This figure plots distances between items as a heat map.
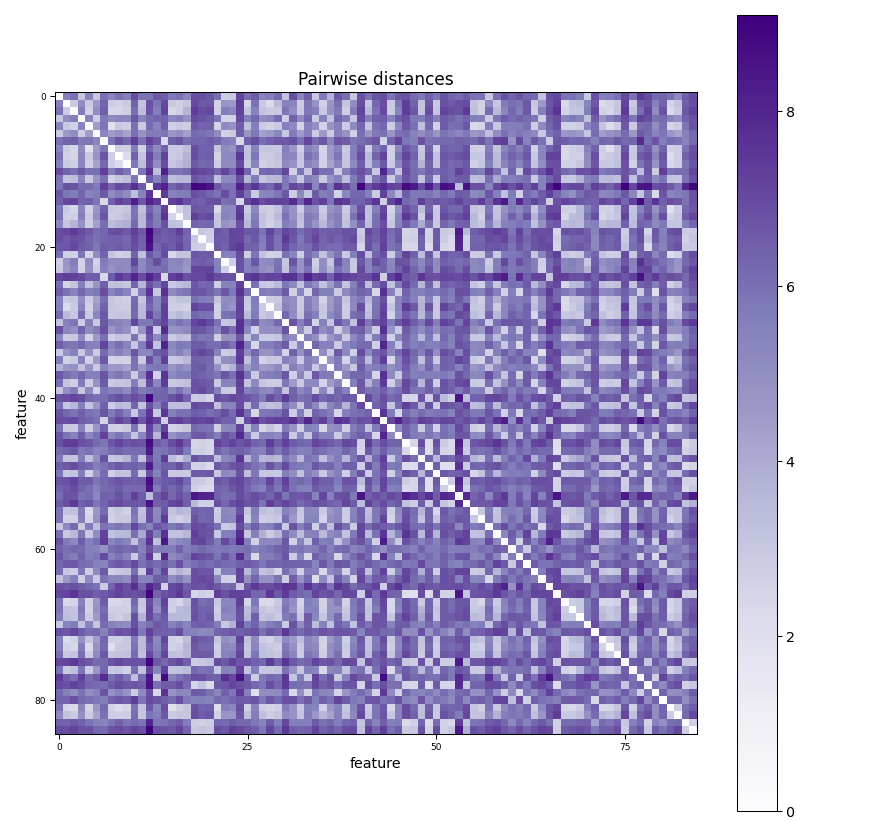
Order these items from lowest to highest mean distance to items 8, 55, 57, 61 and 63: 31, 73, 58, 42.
73, 58, 31, 42
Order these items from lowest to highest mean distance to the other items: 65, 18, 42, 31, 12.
31, 42, 18, 65, 12
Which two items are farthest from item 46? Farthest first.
12, 53
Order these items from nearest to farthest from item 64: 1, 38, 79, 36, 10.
36, 1, 38, 79, 10
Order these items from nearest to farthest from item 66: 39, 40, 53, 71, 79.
40, 71, 79, 39, 53
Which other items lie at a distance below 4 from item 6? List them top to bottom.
14, 24, 43, 65
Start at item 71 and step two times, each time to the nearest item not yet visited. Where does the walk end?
62
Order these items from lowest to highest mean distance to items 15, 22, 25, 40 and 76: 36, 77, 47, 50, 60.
50, 36, 47, 60, 77
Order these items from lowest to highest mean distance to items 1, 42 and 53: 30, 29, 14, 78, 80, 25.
25, 29, 30, 80, 78, 14
